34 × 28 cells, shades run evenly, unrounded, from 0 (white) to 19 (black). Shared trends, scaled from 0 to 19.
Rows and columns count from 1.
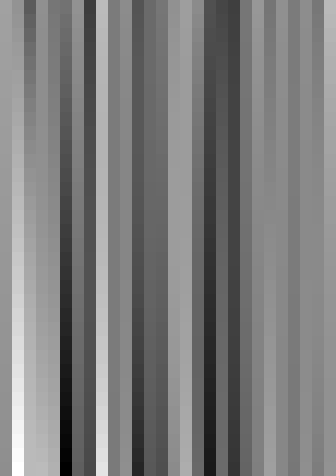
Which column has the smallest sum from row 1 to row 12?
9
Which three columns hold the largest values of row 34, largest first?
6, 18, 12
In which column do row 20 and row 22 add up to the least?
2
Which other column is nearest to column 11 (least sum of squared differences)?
26
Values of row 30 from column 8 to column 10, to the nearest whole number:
13 3 10
